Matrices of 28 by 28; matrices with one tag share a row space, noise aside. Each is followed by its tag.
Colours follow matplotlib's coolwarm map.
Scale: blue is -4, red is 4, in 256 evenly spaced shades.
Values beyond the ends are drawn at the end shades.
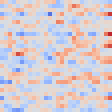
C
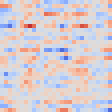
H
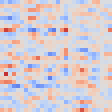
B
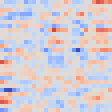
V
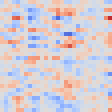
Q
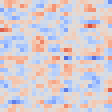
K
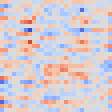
H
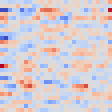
H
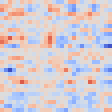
C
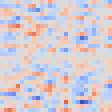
B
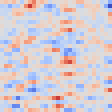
Q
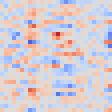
Q
